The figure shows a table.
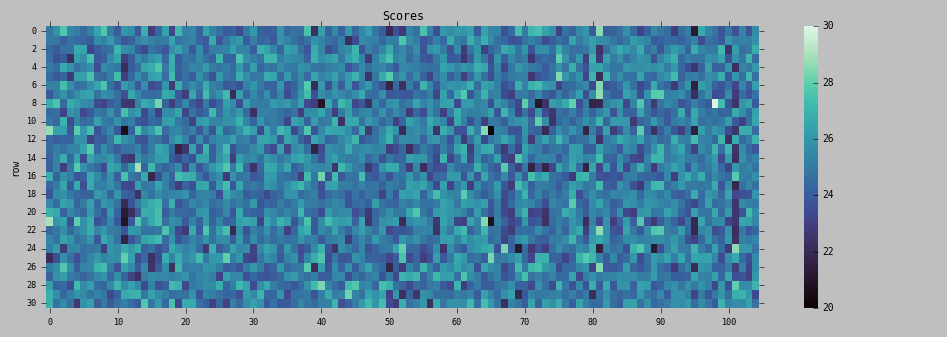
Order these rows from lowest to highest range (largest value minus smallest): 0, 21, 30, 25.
30, 25, 0, 21
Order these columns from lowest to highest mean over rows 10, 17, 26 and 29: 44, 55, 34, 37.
34, 37, 55, 44
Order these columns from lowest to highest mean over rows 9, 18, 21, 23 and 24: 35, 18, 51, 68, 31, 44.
68, 31, 44, 51, 35, 18
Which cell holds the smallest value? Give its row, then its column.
11, 65
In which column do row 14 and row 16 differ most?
101
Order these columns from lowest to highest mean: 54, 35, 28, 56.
56, 35, 54, 28
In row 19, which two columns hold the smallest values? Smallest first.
11, 101
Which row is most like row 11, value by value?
21
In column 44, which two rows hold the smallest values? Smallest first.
1, 23
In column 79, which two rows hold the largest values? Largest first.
25, 16
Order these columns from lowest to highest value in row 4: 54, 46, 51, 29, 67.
67, 51, 29, 54, 46
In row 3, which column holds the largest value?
75
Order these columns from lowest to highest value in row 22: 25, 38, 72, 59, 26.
59, 72, 25, 38, 26
